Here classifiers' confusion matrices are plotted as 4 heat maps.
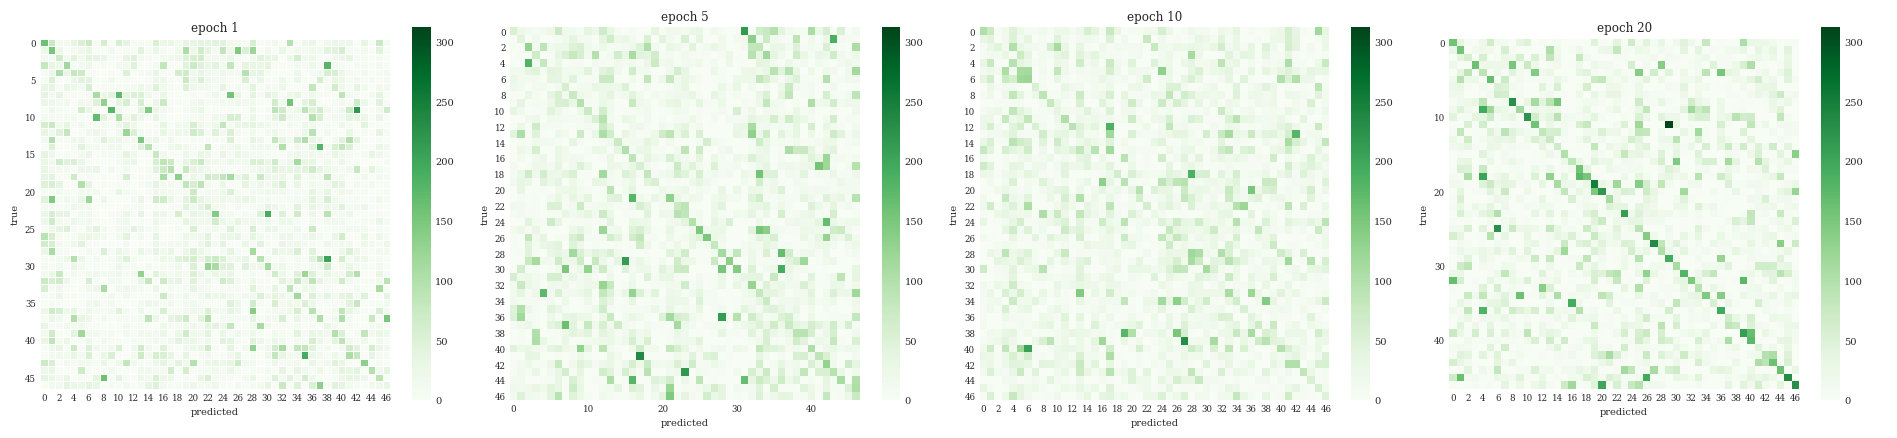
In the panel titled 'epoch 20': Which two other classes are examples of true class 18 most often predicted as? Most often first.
4, 17
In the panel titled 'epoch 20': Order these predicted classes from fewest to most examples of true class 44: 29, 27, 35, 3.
3, 35, 29, 27
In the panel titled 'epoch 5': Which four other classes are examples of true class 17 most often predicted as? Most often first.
41, 42, 46, 22
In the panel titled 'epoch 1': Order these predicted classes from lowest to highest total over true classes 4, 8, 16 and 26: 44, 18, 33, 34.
44, 18, 34, 33
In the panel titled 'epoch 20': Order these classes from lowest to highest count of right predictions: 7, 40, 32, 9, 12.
7, 12, 9, 32, 40
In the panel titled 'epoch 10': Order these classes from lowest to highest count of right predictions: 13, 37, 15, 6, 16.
16, 13, 37, 15, 6
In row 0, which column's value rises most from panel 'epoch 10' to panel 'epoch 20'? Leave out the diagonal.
39
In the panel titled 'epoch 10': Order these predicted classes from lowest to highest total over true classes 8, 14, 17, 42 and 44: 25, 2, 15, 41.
2, 15, 25, 41
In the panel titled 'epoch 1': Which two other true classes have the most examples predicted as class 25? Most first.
7, 18
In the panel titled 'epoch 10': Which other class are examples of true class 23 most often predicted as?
8
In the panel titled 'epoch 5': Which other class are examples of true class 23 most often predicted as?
22
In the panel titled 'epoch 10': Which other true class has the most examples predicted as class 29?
28
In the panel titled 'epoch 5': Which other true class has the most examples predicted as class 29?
24
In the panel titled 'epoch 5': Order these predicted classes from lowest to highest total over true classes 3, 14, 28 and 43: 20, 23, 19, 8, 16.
20, 19, 16, 8, 23
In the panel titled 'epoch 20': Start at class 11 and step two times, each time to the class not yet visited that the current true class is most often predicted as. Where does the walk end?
36
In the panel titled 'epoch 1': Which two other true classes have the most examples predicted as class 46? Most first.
37, 32
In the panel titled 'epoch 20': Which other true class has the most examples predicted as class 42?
43
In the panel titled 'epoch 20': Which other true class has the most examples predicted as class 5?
9
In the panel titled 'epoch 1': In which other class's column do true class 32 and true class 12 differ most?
11
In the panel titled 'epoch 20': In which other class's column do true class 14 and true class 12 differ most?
33
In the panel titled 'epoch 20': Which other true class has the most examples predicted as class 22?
19
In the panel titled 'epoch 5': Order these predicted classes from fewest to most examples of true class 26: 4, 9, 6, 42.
6, 4, 9, 42
